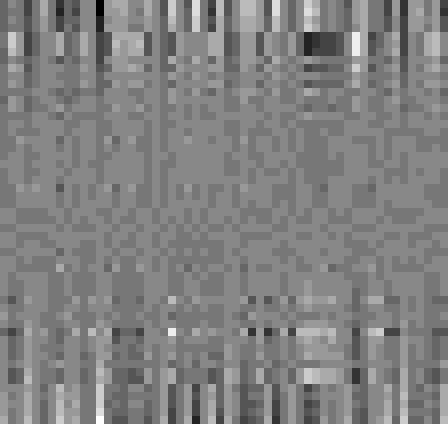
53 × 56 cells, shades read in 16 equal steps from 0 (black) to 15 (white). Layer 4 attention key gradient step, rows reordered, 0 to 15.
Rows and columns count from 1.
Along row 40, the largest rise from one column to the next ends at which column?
32
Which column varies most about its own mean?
13
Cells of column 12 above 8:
2
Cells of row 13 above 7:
31
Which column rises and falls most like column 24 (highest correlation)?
44
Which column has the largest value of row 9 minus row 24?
45
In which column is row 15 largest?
39
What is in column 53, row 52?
7
